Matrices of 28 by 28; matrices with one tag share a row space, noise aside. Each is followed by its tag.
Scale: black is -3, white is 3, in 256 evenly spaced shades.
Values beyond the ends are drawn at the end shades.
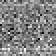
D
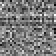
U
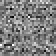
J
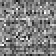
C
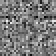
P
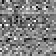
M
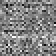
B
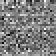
C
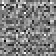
C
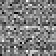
D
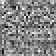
C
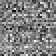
B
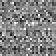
D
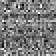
C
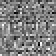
D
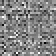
C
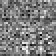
P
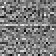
C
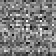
P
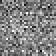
B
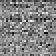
P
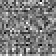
P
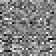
J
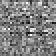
P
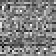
M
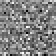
P
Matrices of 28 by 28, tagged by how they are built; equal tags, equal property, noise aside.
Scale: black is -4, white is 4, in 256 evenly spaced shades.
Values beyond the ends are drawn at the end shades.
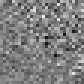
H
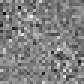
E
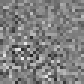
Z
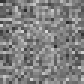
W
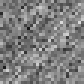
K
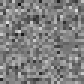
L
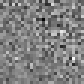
H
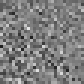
Z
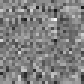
L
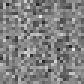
W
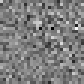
H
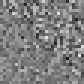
H
